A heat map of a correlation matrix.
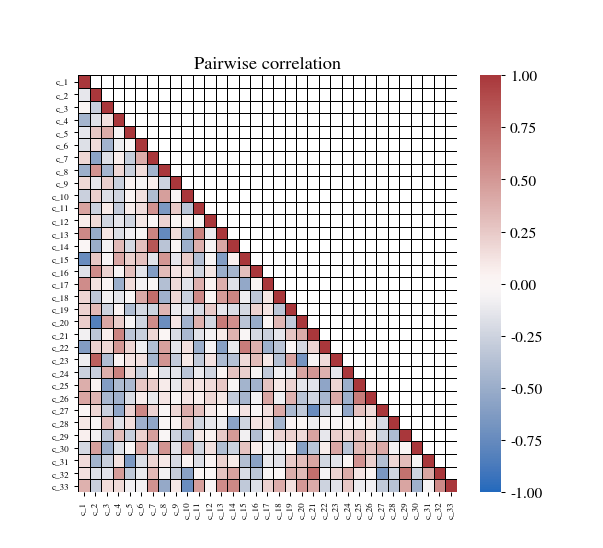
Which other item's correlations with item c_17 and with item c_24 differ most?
c_4
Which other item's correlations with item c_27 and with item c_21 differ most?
c_32
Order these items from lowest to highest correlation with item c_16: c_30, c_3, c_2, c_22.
c_30, c_3, c_22, c_2
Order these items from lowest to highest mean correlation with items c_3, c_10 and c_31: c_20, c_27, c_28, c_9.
c_27, c_9, c_20, c_28
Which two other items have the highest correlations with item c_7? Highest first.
c_14, c_18
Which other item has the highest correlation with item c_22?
c_15
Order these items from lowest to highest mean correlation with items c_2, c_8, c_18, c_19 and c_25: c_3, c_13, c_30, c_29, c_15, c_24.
c_3, c_24, c_13, c_15, c_29, c_30
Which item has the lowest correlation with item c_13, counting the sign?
c_8
